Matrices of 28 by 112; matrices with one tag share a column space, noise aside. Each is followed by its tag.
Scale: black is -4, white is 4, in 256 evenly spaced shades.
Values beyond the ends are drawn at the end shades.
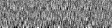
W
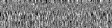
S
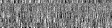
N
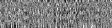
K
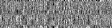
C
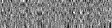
K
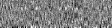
W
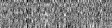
K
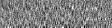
W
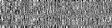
C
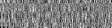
N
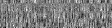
N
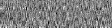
W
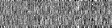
C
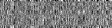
C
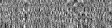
K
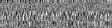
S
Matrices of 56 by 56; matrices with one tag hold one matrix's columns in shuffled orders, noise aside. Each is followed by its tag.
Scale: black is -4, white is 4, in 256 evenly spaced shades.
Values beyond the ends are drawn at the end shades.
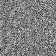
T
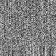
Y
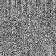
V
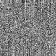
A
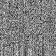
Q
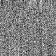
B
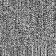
Y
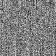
B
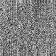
A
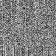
Y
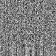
Q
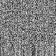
Q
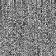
V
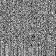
Q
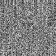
V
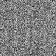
T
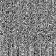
Q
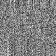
B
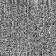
V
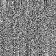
B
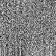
Q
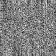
A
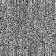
A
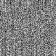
B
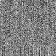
Y
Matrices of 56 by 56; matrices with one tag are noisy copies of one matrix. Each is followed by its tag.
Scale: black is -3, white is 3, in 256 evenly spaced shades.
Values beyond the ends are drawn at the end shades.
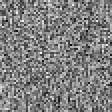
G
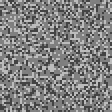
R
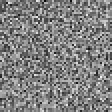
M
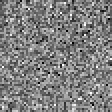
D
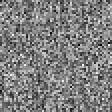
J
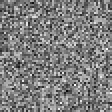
M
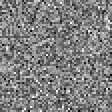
R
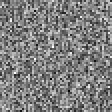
G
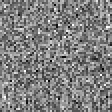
G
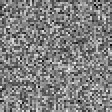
D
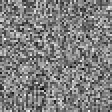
J
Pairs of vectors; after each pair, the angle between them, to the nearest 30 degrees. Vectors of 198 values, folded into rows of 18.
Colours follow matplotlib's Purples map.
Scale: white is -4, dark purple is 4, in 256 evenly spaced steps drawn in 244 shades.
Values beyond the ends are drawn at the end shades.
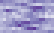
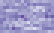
150 degrees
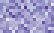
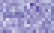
60 degrees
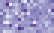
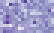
150 degrees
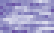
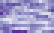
30 degrees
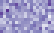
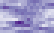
90 degrees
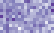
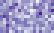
60 degrees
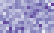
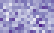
60 degrees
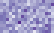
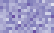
150 degrees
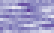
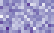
90 degrees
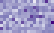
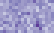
120 degrees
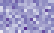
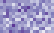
120 degrees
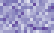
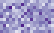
120 degrees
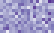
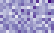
30 degrees
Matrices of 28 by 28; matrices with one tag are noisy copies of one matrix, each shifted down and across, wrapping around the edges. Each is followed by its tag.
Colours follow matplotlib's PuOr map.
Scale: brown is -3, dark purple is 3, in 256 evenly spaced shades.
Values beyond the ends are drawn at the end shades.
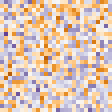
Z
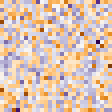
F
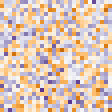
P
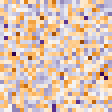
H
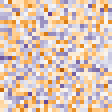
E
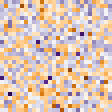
Z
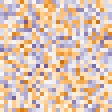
Z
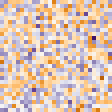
F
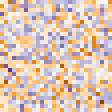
Z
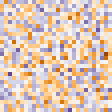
Z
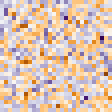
F
